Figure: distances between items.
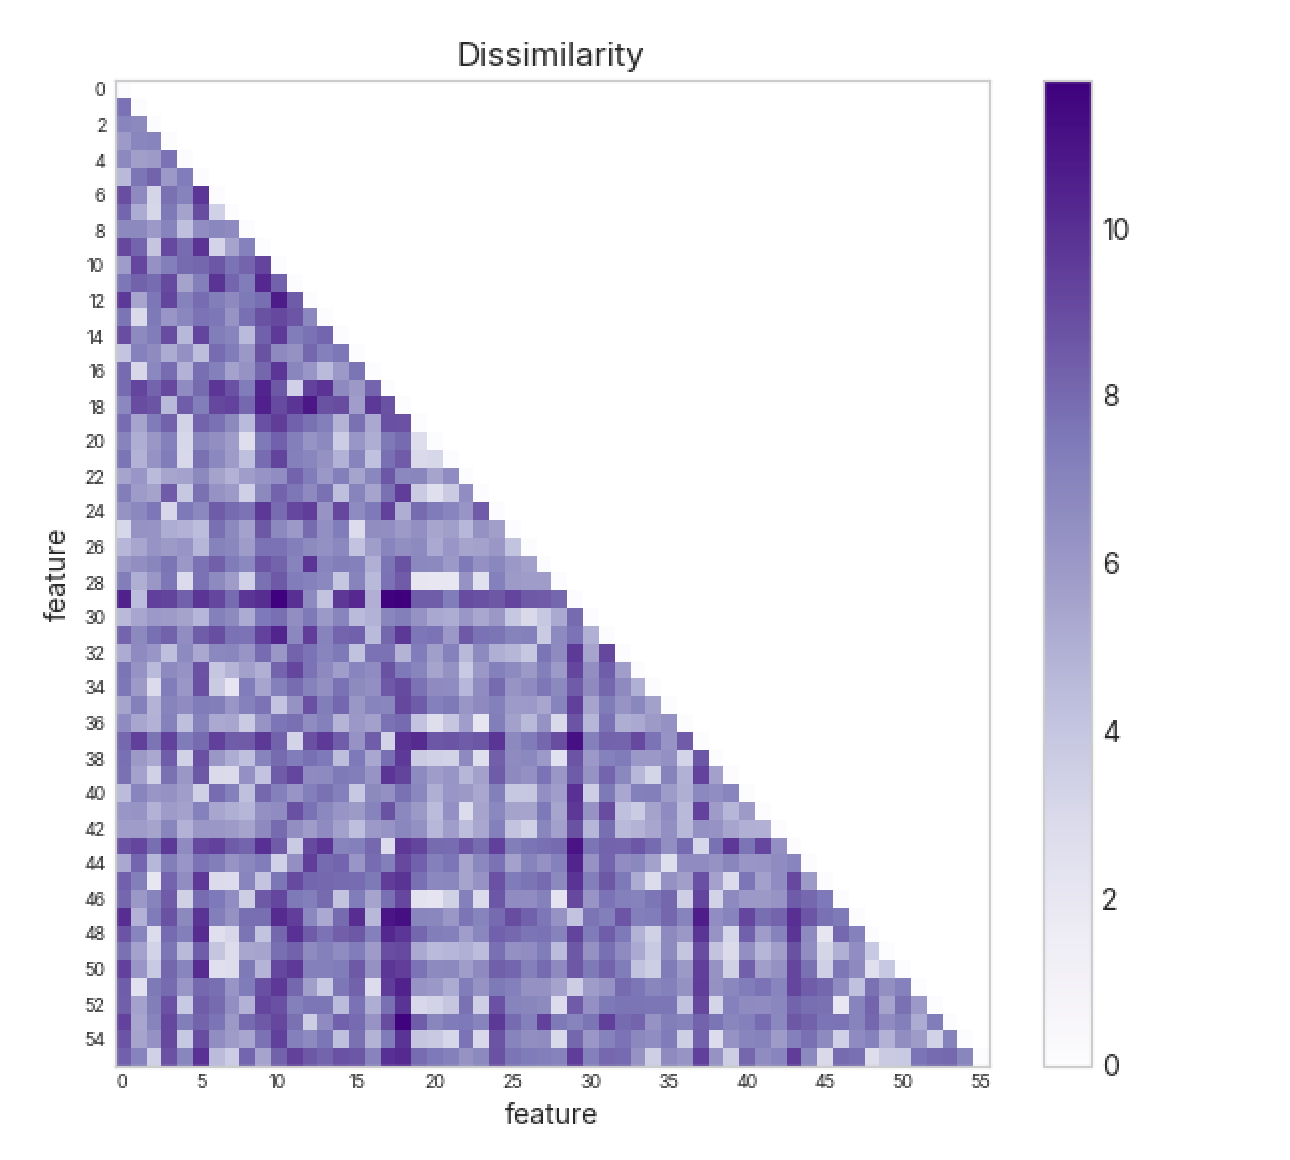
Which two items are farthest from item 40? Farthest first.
29, 47
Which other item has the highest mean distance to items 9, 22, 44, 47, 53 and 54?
18
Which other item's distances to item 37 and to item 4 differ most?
19
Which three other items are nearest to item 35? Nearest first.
44, 10, 2
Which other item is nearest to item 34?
7
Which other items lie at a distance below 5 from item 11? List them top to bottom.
17, 37, 43
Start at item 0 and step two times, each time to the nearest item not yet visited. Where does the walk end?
15
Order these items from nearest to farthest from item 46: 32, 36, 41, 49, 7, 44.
36, 49, 41, 7, 32, 44
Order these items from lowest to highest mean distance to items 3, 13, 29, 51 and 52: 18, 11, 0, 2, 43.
2, 0, 11, 18, 43
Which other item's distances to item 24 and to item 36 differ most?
23
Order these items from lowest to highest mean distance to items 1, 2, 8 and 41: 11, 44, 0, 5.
44, 0, 5, 11
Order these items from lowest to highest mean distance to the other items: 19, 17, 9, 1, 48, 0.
1, 19, 48, 0, 9, 17
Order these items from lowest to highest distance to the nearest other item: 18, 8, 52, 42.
52, 8, 42, 18
